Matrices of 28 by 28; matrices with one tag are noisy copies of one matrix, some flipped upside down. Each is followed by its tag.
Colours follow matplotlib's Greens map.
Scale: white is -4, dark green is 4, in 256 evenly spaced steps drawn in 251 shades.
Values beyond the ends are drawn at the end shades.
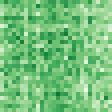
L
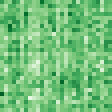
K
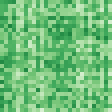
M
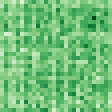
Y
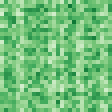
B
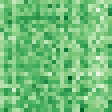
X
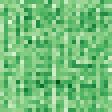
Y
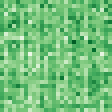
K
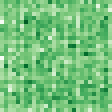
Y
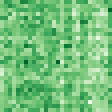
X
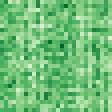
M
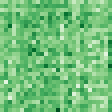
X
